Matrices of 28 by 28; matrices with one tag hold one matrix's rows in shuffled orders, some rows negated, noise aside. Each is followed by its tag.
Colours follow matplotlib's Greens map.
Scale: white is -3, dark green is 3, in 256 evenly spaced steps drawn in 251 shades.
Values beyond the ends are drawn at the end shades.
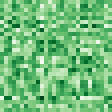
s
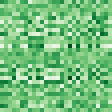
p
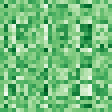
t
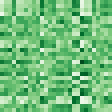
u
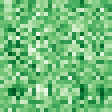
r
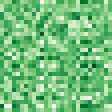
s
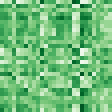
u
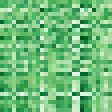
u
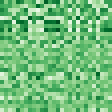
p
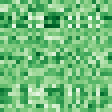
p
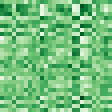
u
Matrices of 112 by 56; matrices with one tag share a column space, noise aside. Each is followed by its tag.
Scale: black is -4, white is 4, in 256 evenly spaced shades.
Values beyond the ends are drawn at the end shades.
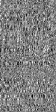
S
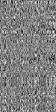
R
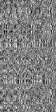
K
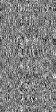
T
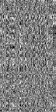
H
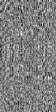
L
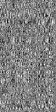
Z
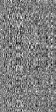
H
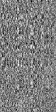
H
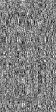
Z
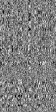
S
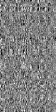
T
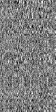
R
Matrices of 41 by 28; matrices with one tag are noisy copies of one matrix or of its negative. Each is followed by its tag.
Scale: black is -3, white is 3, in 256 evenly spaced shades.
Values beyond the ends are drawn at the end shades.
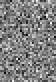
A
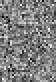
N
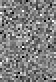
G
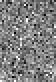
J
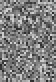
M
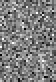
M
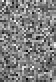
J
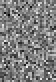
J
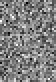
M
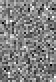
J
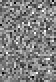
G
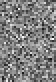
N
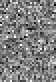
A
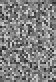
N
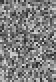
J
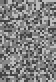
J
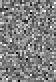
G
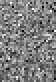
J
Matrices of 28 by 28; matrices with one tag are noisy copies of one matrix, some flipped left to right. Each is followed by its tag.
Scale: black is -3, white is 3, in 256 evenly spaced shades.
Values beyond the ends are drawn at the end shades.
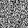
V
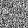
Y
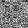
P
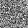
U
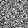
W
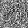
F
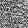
U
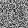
F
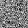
U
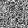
P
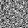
W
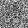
P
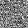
U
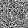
F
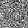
F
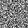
V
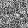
Y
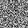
V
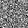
V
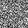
V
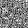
Y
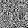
F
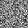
W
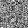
P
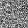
U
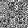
P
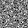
W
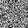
V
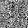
P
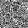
P
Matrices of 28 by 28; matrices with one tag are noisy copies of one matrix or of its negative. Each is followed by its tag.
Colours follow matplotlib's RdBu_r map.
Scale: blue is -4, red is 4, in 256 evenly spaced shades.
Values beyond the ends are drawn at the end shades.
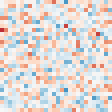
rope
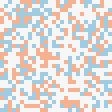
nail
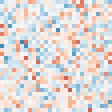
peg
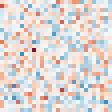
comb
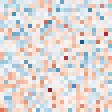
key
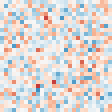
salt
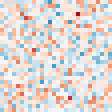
salt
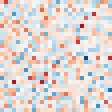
salt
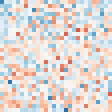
rope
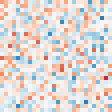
peg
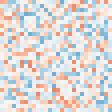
nail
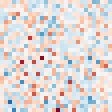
comb
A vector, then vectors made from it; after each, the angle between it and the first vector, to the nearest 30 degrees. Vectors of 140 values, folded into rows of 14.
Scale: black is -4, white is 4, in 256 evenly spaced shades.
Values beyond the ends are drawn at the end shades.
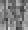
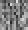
60 degrees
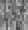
30 degrees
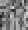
90 degrees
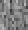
90 degrees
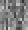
30 degrees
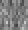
90 degrees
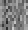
60 degrees
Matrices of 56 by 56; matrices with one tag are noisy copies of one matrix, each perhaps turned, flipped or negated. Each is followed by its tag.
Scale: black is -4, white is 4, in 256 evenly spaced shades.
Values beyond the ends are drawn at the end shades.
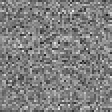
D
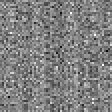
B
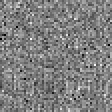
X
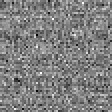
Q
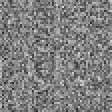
D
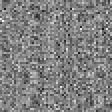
Q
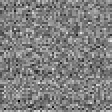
D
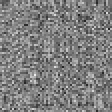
Q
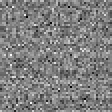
D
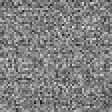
X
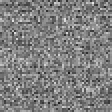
X
